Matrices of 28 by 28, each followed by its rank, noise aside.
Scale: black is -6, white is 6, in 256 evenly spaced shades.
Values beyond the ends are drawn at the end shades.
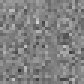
six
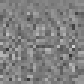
six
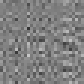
three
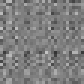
three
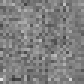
six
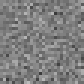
eight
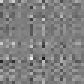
two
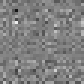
four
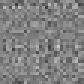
four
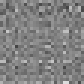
four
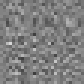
four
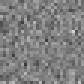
eight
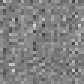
six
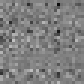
four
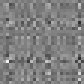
two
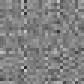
four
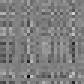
two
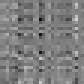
two
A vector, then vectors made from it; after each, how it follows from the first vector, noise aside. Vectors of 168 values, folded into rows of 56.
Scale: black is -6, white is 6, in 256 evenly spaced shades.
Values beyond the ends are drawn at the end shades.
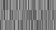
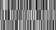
negated, scaled up.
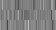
reversed, partly zeroed.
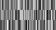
reversed, negated, scaled up.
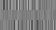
partly zeroed.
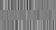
negated, partly zeroed.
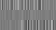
reversed, negated, partly zeroed.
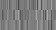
reversed, partly zeroed.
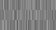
wrapped around, negated, shrunk.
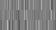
reversed, negated, partly zeroed.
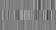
reversed, negated, partly zeroed.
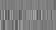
negated, partly zeroed.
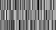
wrapped around, scaled up.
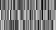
wrapped around, scaled up.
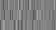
partly zeroed.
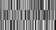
wrapped around, scaled up.
